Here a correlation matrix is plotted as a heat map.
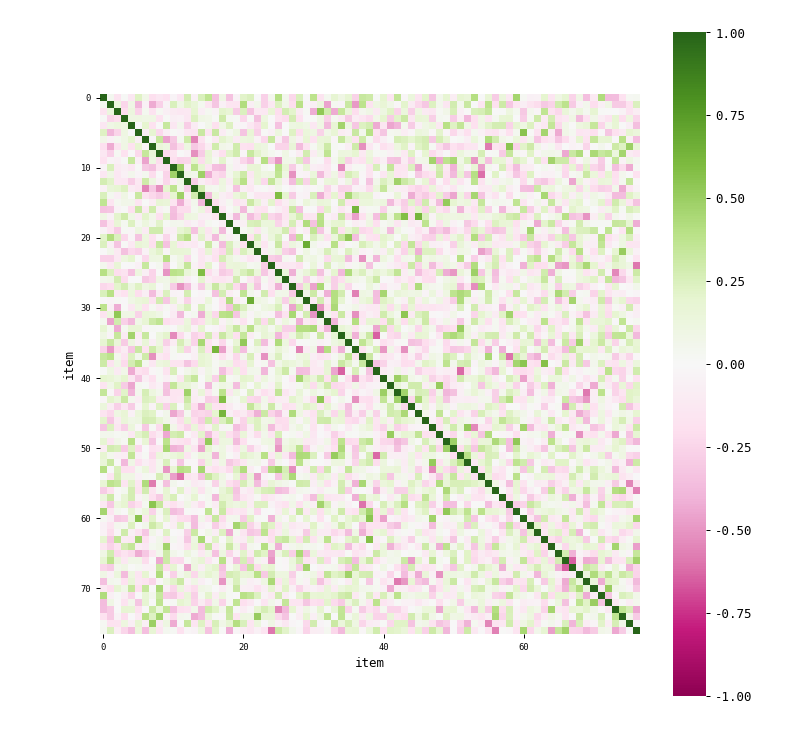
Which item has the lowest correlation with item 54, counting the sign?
11
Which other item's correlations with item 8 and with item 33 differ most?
32
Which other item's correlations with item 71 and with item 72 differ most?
0
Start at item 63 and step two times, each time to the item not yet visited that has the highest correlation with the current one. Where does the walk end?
60
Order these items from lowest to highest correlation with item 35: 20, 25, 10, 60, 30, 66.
10, 30, 60, 66, 25, 20
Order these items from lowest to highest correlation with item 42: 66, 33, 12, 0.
66, 33, 0, 12
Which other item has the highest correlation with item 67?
29
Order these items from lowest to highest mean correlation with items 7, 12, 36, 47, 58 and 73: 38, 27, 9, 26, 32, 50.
26, 38, 50, 27, 9, 32
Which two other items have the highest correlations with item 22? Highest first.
74, 68
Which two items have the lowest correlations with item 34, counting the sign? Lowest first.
39, 10
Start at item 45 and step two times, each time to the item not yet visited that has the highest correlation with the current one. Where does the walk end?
43
